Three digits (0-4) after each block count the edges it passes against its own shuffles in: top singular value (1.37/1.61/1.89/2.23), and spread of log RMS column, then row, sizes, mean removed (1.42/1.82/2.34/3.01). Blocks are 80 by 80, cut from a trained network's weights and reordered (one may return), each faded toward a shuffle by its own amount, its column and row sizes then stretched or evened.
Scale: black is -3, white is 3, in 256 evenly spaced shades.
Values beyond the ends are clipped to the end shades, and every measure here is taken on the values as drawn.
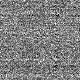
1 2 0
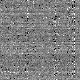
2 3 0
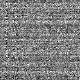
3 2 1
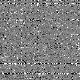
3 1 3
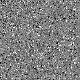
0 1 0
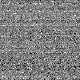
1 0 3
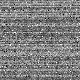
4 0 1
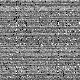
4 1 0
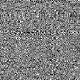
3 1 2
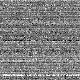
4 0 3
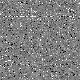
1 1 1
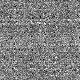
1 2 1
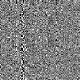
3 3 1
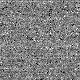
0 0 0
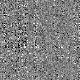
0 3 2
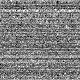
4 0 1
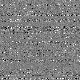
0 0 4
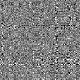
3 2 2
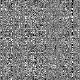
1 4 0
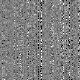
2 4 0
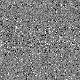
0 1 2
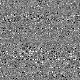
0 0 3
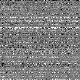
3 2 4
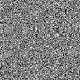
3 1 0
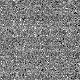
0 2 0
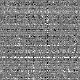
4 3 3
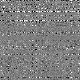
2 1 4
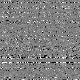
2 0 4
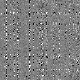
2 4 2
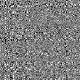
3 2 3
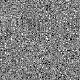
2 1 0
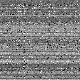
4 0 2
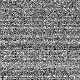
3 2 0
